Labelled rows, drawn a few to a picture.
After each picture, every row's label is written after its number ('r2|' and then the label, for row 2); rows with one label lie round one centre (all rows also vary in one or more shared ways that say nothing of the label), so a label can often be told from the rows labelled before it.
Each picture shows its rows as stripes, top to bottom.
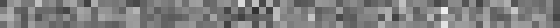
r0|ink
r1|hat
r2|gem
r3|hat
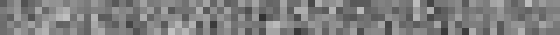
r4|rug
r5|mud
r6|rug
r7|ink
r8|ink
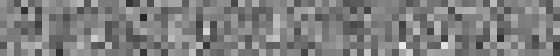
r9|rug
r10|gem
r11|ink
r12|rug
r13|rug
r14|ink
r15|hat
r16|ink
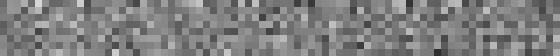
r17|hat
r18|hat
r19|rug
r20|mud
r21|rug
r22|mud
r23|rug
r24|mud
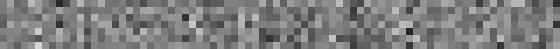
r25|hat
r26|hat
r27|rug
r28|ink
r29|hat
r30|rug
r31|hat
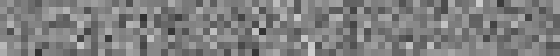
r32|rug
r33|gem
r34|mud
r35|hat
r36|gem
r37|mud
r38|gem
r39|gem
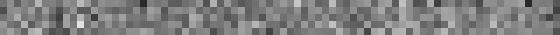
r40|mud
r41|ink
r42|gem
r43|rug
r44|hat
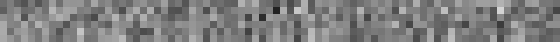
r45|rug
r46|mud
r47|gem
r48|hat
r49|gem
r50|gem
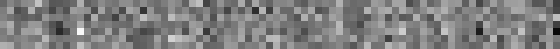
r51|hat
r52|hat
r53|rug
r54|hat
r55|hat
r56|ink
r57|hat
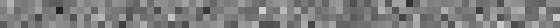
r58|hat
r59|mud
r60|rug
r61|rug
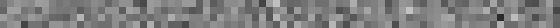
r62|ink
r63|ink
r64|hat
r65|mud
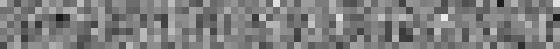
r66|rug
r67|mud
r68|hat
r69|gem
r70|rug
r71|gem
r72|ink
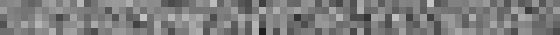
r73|gem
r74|mud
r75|hat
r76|ink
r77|gem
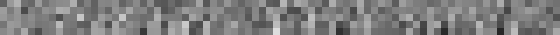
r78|mud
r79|gem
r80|gem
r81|ink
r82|ink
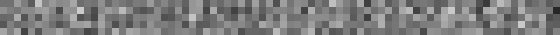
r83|mud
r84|gem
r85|gem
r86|mud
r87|gem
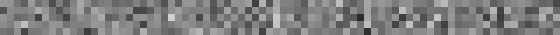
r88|hat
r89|ink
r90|rug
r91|ink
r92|gem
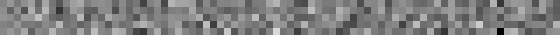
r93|ink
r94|gem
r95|hat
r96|rug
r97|ink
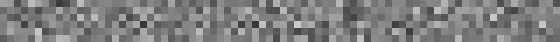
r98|hat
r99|rug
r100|rug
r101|mud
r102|hat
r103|mud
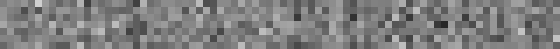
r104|hat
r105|rug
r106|hat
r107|mud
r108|mud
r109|hat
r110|hat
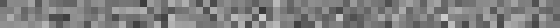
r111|ink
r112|gem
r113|hat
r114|ink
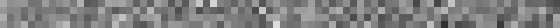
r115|gem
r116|mud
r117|gem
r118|ink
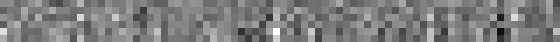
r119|hat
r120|ink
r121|hat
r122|ink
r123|gem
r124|gem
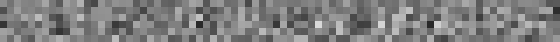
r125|gem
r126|ink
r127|hat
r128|rug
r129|hat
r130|mud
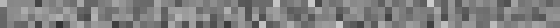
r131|gem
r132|ink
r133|ink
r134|rug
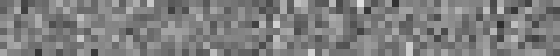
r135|mud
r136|gem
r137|hat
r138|hat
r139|rug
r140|hat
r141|ink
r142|gem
